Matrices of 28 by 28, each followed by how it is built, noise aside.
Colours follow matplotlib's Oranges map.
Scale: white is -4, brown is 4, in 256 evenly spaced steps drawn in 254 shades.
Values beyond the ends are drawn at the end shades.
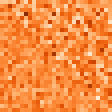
upper triangular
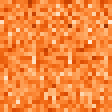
repeating columns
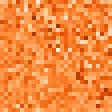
upper triangular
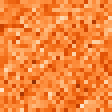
Hankel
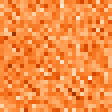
Toeplitz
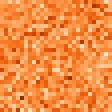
noise
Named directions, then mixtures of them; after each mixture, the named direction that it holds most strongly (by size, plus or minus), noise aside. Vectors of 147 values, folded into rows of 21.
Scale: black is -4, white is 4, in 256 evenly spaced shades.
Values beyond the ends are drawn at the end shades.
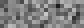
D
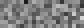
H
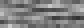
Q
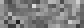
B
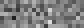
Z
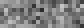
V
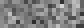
B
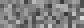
H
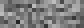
B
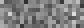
H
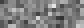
V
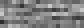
Q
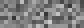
Z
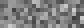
H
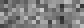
V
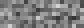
H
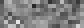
B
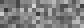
V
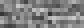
Q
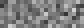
D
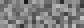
H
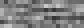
Q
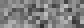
V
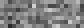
B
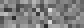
Z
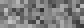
V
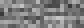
Q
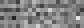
Z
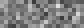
D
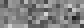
D
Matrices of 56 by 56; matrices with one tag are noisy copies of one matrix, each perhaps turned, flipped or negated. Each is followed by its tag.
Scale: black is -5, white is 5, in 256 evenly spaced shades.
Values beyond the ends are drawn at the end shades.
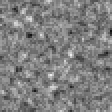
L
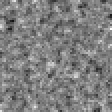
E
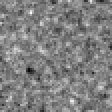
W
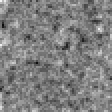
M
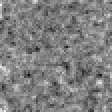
M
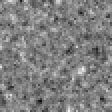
W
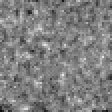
M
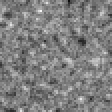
W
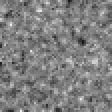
W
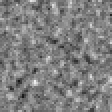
L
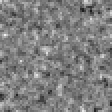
E
